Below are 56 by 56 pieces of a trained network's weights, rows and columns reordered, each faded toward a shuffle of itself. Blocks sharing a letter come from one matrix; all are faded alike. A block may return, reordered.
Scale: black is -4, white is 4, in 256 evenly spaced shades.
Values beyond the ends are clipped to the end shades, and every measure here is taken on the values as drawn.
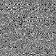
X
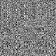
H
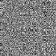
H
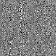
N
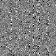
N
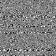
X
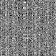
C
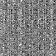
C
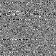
X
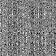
C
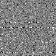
X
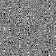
N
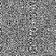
H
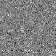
X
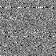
X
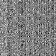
C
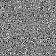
X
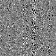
N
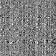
C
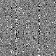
N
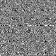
X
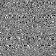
X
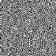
H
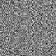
H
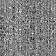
C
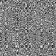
H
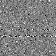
X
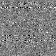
X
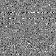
X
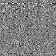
X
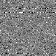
X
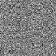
H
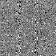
N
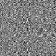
H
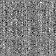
C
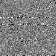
X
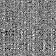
C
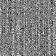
C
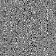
N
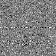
X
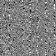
N
